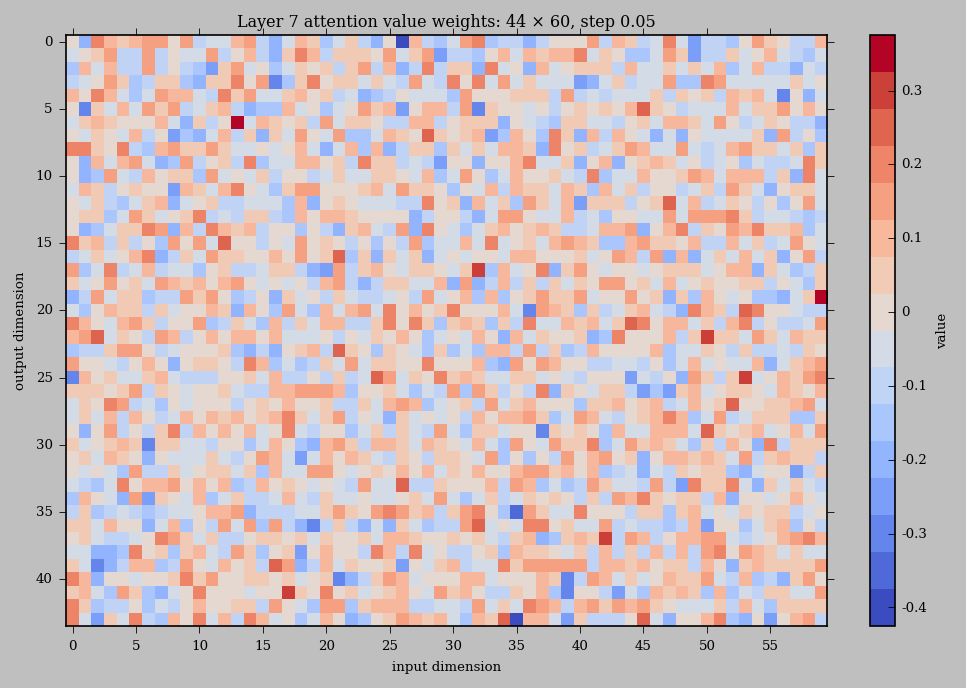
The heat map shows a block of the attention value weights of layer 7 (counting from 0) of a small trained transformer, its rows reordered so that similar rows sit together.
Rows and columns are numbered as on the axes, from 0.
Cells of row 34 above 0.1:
4
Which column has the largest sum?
36
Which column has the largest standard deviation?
32
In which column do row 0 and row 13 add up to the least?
26
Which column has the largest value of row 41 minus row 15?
17
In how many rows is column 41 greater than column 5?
18
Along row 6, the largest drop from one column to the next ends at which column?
14
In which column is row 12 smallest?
40
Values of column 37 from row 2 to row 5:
0.1 -0.05 0.05 0
